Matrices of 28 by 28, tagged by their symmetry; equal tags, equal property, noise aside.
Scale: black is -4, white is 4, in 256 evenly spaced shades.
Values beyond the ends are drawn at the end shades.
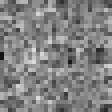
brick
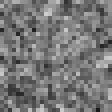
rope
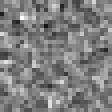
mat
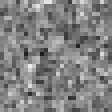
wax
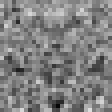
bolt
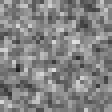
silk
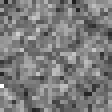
silk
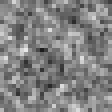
rope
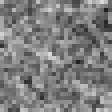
wax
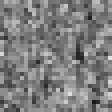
wax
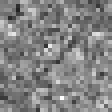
silk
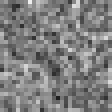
rope
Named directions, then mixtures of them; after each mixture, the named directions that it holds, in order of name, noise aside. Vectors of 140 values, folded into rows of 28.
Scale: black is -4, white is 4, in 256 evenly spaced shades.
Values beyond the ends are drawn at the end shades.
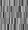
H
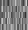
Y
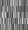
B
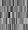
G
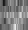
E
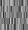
H.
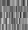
B, G, Y.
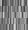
E, H, Y.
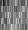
E, Y.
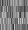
B.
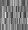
B, Y.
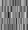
G, Y.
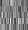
B, H.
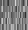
Y.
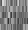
B, E, G.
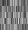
B, E, Y.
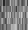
E, Y.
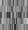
E, G.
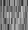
E, H, Y.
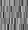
H.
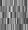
G.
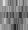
E.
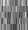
E, Y.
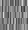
H, Y.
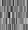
G.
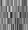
B, E, G.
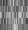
E, G.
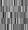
G, H.
